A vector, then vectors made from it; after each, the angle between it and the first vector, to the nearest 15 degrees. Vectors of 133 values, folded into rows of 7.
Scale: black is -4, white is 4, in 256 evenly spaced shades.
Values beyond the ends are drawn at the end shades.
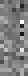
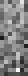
90 degrees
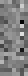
165 degrees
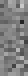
135 degrees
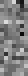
45 degrees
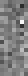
45 degrees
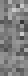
135 degrees
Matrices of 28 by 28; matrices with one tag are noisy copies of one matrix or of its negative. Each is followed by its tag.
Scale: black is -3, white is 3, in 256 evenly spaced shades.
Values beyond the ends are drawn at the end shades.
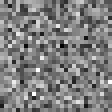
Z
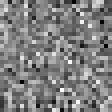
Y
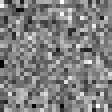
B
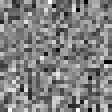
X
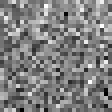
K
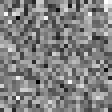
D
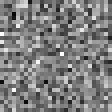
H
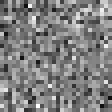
Y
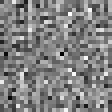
H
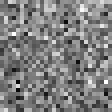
K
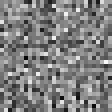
X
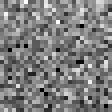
K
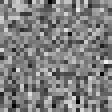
X
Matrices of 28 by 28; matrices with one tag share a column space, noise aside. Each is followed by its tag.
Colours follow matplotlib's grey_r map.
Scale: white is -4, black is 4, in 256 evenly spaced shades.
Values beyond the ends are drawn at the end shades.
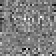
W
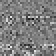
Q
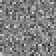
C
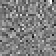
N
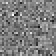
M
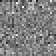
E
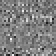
W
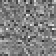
N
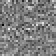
N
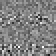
Q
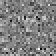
W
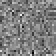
M
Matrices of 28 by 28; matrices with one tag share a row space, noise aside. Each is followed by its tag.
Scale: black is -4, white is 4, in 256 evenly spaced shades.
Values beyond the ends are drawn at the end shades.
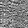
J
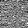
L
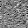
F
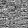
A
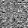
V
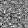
J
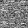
A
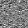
J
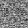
A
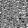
F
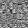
V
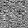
J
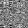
J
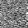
F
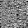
F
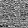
A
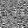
V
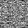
L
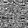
L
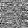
L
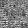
A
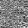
V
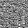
J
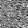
F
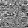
L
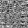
L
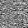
V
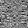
L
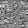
L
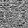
J
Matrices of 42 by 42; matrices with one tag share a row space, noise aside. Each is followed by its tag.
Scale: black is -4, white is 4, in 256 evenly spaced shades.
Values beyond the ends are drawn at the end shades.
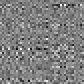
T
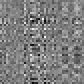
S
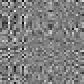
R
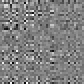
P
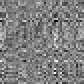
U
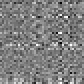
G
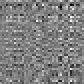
G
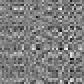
G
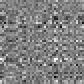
U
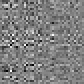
P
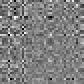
R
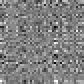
U
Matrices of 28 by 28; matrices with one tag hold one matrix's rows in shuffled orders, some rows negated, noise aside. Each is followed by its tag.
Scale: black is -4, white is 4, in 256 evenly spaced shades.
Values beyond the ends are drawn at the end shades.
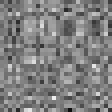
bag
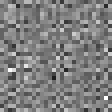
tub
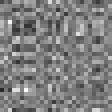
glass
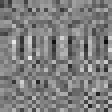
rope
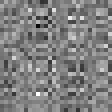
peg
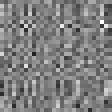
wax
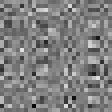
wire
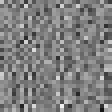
wax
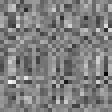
tub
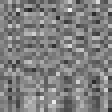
bag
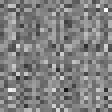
tub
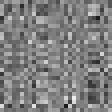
wire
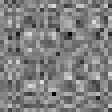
bag
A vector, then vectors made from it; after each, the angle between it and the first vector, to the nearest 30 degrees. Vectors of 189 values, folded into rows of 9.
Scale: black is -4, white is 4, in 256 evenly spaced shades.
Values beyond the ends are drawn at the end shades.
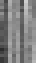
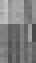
120 degrees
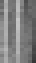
120 degrees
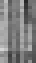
150 degrees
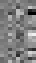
90 degrees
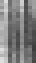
150 degrees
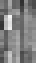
60 degrees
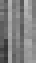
30 degrees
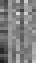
30 degrees
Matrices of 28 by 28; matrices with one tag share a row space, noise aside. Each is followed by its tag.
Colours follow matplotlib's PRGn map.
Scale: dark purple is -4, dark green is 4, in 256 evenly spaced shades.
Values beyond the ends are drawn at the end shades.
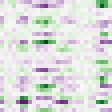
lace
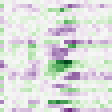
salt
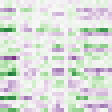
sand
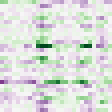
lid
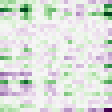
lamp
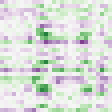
lid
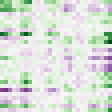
lamp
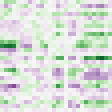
sand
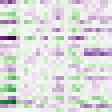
sand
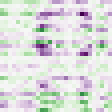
lid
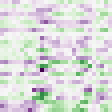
lid
